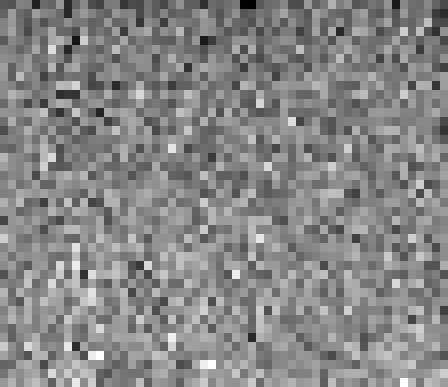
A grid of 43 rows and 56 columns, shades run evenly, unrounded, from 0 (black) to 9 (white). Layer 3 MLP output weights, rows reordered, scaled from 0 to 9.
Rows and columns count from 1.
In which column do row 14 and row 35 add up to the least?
56
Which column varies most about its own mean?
10
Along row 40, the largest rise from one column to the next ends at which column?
12
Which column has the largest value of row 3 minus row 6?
9
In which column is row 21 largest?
53
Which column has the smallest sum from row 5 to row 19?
26
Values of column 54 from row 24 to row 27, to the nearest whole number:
5 6 5 3
